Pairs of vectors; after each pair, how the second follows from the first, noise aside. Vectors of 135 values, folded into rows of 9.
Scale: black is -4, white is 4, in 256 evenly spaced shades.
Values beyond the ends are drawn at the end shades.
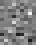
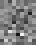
sign-scrambled.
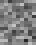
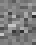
partly zeroed.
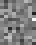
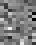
sign-scrambled.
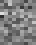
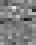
wrapped around, negated, partly zeroed.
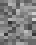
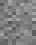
shrunk.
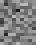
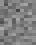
shrunk.
